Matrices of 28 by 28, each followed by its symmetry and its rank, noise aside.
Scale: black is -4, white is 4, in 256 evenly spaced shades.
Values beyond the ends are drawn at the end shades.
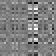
no symmetry, rank one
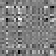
no symmetry, rank two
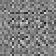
no symmetry, rank three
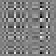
no symmetry, rank one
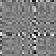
antisymmetric, rank two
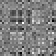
symmetric, rank three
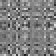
antisymmetric, rank two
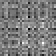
symmetric, rank two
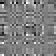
no symmetry, rank two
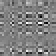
no symmetry, rank one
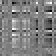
no symmetry, rank one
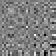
symmetric, rank three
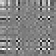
symmetric, rank one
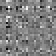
antisymmetric, rank two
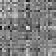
symmetric, rank three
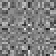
symmetric, rank two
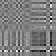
symmetric, rank one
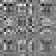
no symmetry, rank two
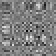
no symmetry, rank three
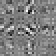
no symmetry, rank three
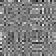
no symmetry, rank three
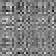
antisymmetric, rank two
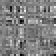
no symmetry, rank three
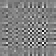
symmetric, rank one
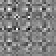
symmetric, rank two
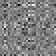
no symmetry, rank three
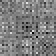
symmetric, rank three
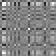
symmetric, rank one
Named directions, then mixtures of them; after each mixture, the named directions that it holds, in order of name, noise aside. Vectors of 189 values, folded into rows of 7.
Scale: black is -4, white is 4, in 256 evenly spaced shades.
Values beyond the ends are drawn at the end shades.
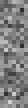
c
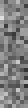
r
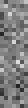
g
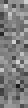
g.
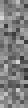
r.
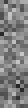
c, g.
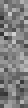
c, g, r.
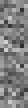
c.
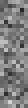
c.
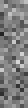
g.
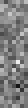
g, r.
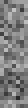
c, g.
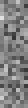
r.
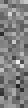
g.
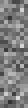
c.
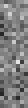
g.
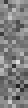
c, g, r.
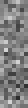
c, g, r.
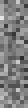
r.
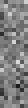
g.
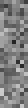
c, g.
